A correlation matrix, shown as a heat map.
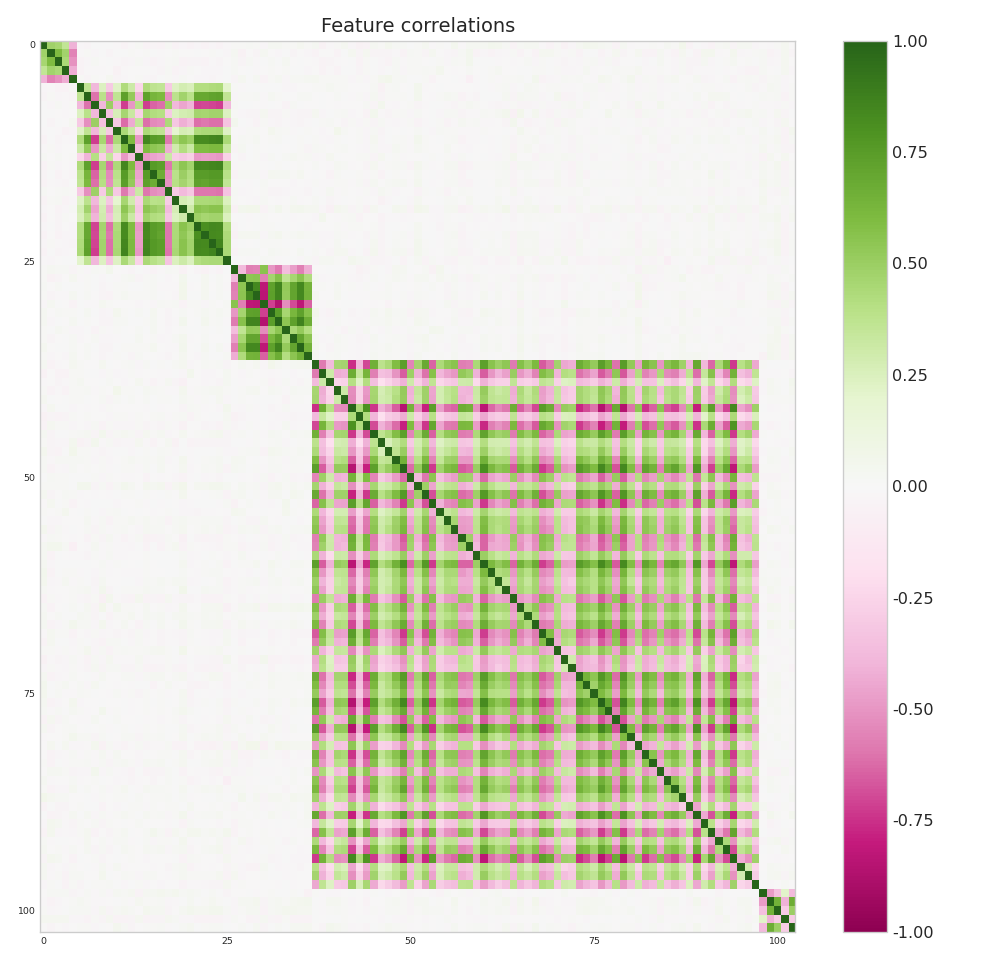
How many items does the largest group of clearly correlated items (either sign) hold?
61
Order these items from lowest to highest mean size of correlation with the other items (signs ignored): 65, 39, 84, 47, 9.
9, 39, 47, 84, 65
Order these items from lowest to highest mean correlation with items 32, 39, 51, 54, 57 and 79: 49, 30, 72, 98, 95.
30, 72, 98, 95, 49
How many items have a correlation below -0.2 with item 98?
3
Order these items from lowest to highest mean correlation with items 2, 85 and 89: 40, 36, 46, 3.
36, 3, 46, 40
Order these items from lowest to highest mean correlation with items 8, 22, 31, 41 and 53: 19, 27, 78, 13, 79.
13, 79, 78, 27, 19
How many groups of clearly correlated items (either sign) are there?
5
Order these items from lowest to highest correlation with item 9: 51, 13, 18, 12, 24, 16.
24, 16, 12, 18, 51, 13
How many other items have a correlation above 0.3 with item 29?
8
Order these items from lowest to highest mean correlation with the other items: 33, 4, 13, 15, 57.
57, 13, 4, 33, 15
